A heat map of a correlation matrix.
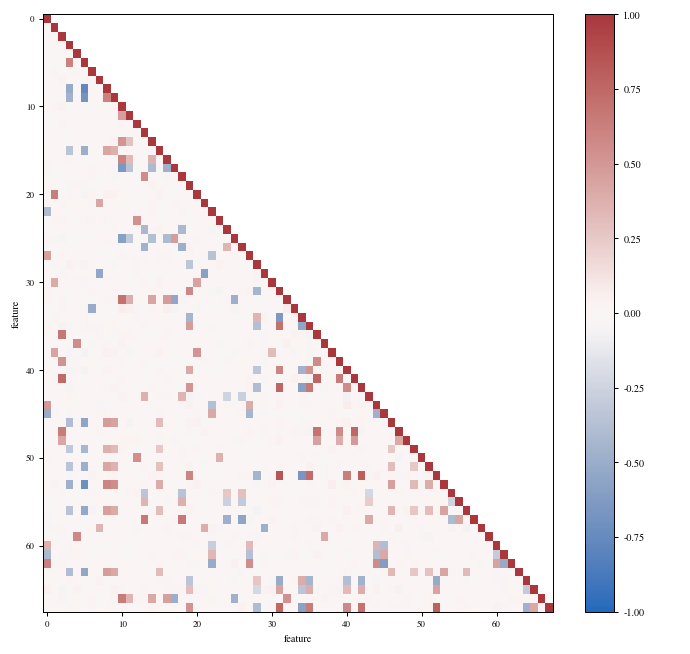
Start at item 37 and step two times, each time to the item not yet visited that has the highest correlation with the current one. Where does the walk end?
59
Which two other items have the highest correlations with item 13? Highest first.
57, 18
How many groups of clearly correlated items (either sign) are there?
11
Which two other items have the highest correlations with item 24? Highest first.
26, 54
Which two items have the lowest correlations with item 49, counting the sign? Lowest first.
5, 3
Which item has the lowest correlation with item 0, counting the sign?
45
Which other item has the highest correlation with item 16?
10
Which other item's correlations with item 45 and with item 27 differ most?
62
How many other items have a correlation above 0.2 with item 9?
8
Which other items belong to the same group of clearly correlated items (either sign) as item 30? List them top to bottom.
1, 20, 38
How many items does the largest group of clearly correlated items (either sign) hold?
11
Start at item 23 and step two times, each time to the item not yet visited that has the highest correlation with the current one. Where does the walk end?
50
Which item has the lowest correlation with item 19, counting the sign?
34
